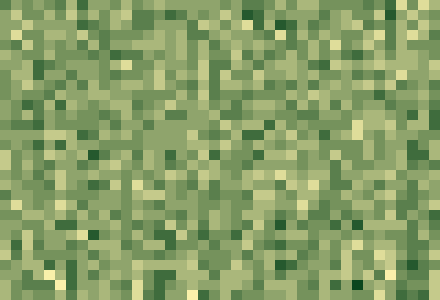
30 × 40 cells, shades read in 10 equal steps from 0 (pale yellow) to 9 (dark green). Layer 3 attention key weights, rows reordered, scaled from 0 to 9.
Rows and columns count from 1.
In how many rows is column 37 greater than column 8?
9
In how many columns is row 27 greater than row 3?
15
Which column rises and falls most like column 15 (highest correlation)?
14
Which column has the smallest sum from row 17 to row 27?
36
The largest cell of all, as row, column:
29, 33
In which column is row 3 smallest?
23
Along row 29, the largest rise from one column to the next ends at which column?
7
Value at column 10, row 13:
4
